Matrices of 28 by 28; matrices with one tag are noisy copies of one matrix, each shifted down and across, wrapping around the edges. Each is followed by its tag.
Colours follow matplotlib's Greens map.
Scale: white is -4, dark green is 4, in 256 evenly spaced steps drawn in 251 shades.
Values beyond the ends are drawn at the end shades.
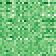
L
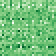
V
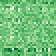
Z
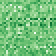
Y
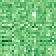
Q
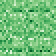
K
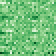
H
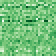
Q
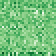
Z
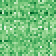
V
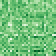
Q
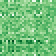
Z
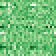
H
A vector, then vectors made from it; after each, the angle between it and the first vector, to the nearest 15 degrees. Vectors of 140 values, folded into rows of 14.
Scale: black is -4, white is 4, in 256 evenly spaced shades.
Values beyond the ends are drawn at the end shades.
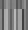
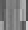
75 degrees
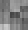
75 degrees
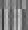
30 degrees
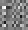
105 degrees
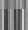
165 degrees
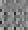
120 degrees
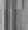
135 degrees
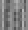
150 degrees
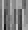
150 degrees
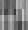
135 degrees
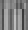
15 degrees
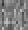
60 degrees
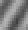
90 degrees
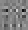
105 degrees
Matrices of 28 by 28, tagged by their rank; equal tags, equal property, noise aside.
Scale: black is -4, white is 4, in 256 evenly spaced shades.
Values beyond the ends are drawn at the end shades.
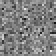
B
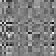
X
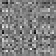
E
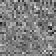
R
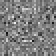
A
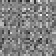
E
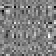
E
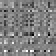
X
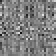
E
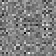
R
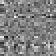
E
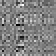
E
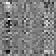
X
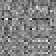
E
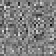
R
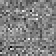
A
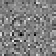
R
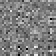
B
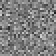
A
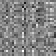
R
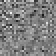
R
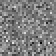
A
